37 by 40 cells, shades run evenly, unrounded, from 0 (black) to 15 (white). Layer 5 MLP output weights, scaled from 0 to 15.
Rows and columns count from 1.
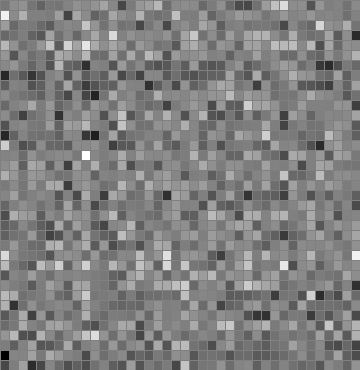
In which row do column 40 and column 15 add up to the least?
36
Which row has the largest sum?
5
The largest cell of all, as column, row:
10, 16
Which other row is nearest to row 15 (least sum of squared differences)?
31
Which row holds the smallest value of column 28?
20
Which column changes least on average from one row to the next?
39
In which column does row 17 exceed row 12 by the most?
7
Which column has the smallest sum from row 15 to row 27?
12
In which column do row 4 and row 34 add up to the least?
4
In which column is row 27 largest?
32
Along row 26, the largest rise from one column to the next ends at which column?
40
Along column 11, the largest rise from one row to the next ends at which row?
34
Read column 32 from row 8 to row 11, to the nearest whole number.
8 7 7 7
